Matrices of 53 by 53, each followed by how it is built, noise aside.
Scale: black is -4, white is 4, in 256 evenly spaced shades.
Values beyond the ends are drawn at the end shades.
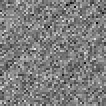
Hankel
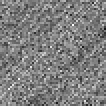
Hankel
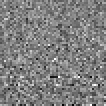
uneven rows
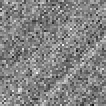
Hankel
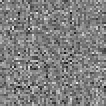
low rank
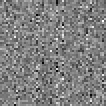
uneven columns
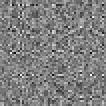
low rank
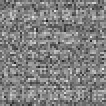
blocks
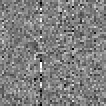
uneven columns
